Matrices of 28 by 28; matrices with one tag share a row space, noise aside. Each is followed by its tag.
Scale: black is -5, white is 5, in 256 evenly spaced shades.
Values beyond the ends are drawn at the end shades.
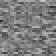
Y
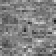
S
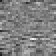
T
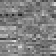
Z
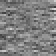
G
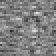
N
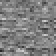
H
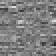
Z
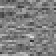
H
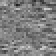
Y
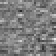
Z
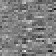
S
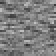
G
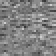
Y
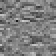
T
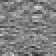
N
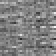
Z
